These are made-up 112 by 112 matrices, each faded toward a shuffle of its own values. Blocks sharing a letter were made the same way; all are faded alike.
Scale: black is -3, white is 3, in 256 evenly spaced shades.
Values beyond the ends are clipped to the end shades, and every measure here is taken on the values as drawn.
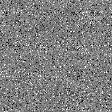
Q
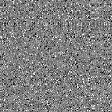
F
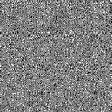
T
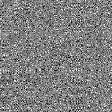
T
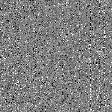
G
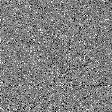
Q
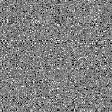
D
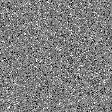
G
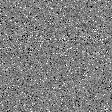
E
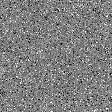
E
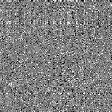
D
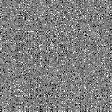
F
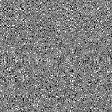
F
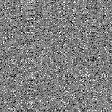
F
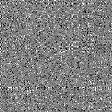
D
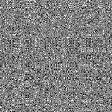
T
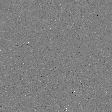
E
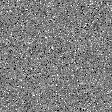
E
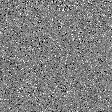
E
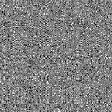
T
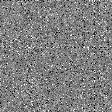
Q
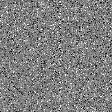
G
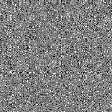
D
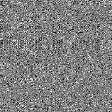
T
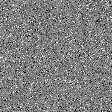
E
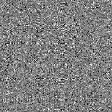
D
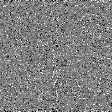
Q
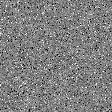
E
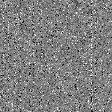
G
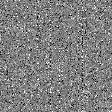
G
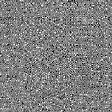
F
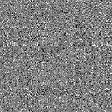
T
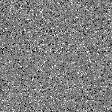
Q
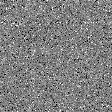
E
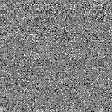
F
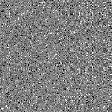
F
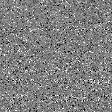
Q
